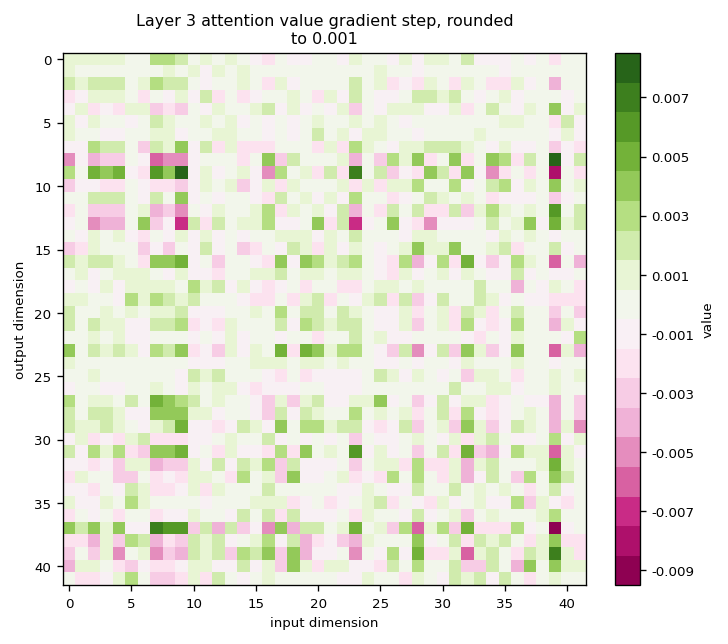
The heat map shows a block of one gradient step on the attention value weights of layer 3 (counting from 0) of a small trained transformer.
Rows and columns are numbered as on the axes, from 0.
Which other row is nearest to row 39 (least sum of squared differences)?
32
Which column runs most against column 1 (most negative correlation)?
35
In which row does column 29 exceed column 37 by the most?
9
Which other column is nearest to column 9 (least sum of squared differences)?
23
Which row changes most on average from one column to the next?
37
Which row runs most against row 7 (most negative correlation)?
13
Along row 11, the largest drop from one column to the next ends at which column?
10
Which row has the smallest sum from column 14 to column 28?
26
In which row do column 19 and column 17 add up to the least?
39
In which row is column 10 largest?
18
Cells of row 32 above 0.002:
3
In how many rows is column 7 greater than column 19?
15
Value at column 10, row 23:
-0.002
